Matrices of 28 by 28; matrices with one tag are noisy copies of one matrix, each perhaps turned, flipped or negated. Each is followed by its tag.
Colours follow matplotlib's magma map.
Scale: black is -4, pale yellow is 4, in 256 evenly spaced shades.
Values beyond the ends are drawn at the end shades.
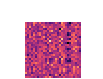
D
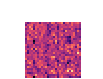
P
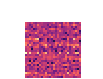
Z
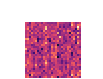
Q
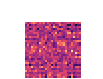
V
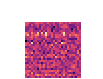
D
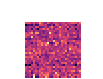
V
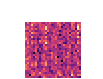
Q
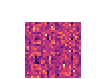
P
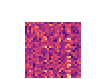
D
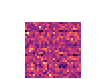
P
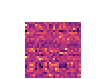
P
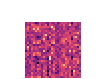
P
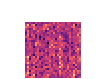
Q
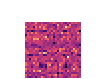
P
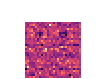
P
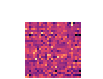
V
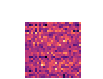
Q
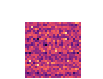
Z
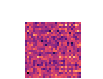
Q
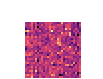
V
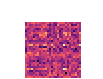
P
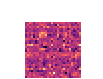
P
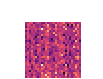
Z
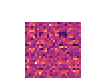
P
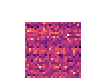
Z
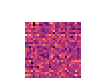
V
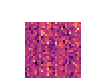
Z
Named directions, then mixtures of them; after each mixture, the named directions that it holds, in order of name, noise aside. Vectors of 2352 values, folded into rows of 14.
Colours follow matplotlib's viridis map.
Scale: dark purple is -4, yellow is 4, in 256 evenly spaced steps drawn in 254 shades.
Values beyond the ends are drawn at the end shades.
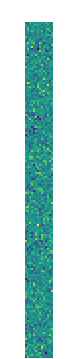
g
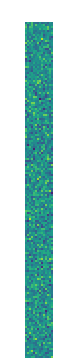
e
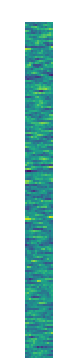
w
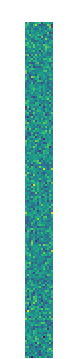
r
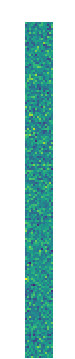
g, r, w.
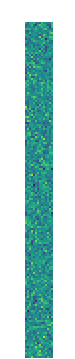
r.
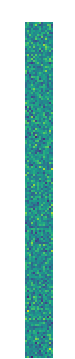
r.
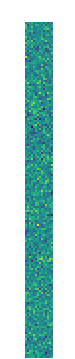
e, g.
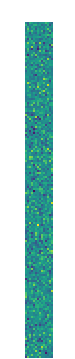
g.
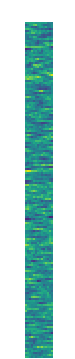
w.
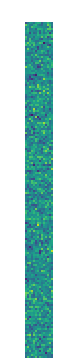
g, r, w.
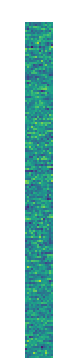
g, w.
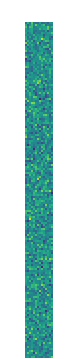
e.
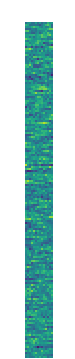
r, w.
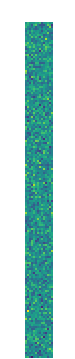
r.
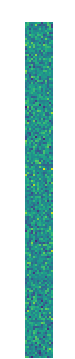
r.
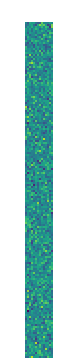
r.
